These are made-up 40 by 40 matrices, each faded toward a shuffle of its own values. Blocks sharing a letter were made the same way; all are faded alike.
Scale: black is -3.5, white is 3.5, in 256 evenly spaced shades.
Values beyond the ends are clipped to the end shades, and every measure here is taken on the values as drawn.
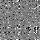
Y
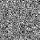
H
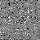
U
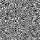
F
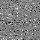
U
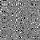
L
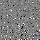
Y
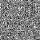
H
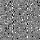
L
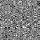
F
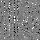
L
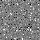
U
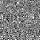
H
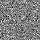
H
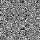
F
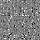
L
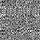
F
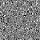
F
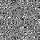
F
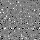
Y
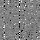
L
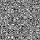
F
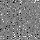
Y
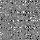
U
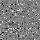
U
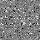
U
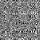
F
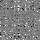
Y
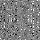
L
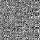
H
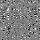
L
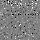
Y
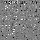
Y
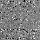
U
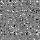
U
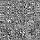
F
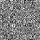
F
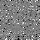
Y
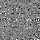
U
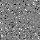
U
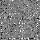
U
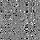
L
